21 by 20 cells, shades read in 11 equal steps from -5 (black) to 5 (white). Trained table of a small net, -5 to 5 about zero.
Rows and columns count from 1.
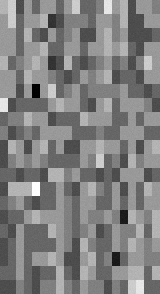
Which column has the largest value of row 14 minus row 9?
5
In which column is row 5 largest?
19
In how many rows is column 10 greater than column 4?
3
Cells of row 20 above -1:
9
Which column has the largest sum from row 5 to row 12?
13
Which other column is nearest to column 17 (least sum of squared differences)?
8
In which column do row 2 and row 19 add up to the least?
15
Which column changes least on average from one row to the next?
17
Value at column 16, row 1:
2
